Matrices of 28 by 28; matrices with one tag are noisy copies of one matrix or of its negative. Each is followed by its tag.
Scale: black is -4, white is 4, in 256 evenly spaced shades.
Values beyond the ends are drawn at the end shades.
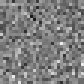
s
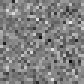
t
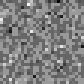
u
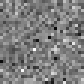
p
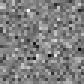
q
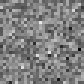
q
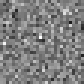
t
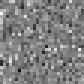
u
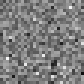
s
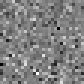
s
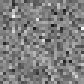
t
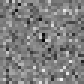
t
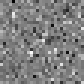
t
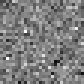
s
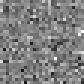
p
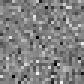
s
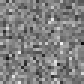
s
